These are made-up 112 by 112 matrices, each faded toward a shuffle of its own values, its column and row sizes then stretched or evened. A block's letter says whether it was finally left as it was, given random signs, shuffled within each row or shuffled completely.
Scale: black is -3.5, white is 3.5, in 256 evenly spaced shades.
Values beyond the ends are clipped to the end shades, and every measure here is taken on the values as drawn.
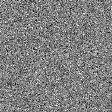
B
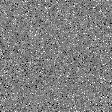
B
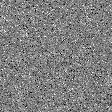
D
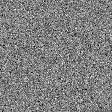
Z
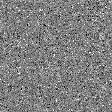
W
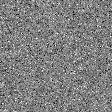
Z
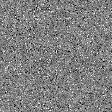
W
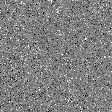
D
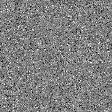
B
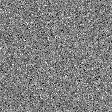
Z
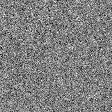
D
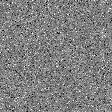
D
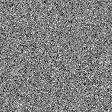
D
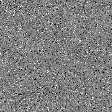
B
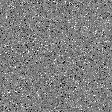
Z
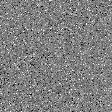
B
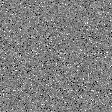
Z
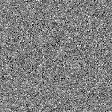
W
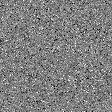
Z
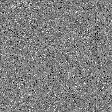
B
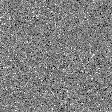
Z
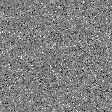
D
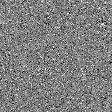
B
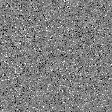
W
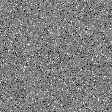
D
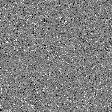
B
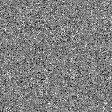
W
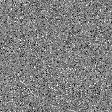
W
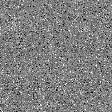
W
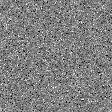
D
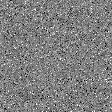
B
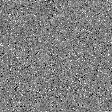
B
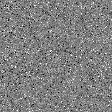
B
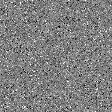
B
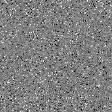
W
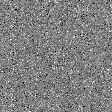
B
